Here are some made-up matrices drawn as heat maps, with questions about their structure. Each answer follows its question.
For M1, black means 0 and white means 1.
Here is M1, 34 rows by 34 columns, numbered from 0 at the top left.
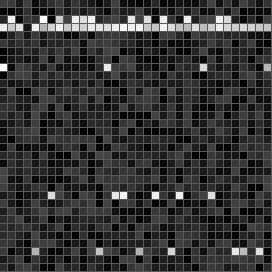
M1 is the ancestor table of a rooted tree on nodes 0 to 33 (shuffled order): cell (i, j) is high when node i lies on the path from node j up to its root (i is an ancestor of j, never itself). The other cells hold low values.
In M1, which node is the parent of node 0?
8
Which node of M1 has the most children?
2
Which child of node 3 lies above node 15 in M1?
24
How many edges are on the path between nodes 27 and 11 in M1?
2
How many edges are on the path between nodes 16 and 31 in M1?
3
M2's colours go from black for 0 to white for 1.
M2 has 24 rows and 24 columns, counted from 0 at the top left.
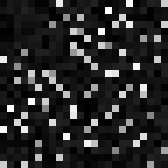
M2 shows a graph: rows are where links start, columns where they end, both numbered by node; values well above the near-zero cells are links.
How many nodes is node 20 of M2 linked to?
4
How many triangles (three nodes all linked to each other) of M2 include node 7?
0
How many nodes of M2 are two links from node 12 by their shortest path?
6
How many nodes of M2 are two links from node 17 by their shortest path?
7
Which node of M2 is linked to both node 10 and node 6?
node 15
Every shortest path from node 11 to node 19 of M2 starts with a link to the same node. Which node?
node 2
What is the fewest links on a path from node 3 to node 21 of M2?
2
